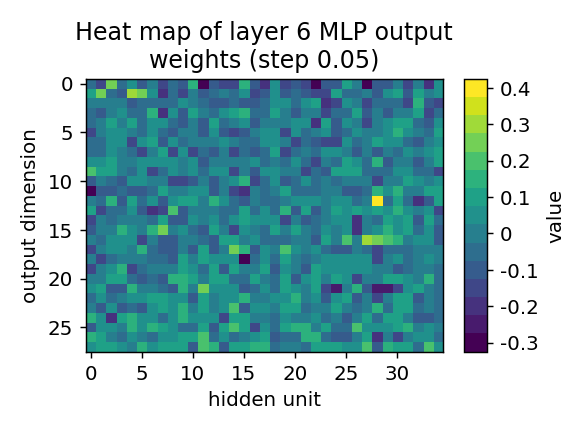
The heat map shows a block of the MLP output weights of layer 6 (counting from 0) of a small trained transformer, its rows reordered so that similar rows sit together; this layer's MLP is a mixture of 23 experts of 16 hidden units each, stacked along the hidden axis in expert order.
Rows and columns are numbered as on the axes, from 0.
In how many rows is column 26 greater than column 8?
14
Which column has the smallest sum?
16
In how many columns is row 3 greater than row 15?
11
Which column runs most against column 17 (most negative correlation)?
18
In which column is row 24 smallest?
2
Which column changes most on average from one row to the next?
28
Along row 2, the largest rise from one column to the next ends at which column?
32
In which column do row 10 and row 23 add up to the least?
3
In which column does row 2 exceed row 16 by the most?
22
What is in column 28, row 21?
-0.25
